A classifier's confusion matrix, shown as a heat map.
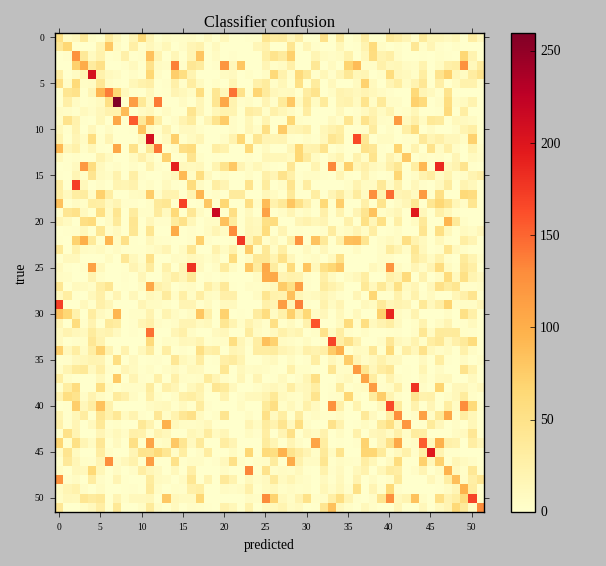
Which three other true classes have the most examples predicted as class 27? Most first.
29, 45, 10
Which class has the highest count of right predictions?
7
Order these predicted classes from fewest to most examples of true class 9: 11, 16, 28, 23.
23, 16, 28, 11
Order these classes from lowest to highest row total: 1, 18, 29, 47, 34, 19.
1, 47, 29, 34, 19, 18
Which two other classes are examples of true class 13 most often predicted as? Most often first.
42, 29
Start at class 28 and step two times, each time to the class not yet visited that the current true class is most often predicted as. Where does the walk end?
43
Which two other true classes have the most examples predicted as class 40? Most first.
30, 17
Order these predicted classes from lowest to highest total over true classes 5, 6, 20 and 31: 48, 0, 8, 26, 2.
8, 48, 0, 26, 2
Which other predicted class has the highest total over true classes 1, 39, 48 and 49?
0
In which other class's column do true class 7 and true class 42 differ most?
12
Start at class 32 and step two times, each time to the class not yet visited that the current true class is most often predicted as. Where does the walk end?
36
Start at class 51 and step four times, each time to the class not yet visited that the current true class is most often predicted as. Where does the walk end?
2
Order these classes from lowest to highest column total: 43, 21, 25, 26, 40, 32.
32, 21, 26, 43, 40, 25
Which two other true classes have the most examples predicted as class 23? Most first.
47, 25
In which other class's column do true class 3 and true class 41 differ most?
14
